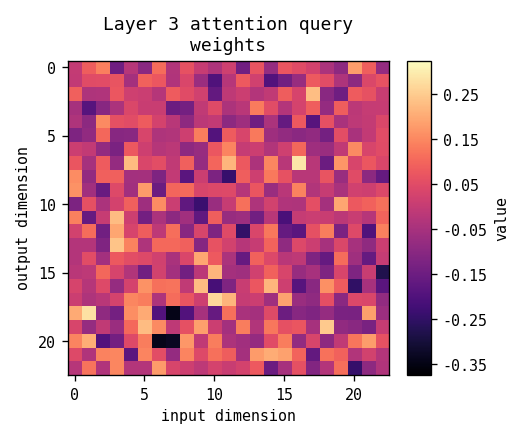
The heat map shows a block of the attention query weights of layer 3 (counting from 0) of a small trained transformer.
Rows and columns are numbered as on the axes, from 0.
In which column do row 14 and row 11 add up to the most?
3
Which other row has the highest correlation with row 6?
7
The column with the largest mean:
5
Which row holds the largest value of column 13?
21
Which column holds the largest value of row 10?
19
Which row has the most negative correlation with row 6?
16
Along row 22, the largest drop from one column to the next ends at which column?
20
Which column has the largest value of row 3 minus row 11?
13
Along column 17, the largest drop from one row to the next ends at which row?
4
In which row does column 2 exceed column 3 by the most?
0
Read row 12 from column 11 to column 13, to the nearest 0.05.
0.05 -0.25 0.05
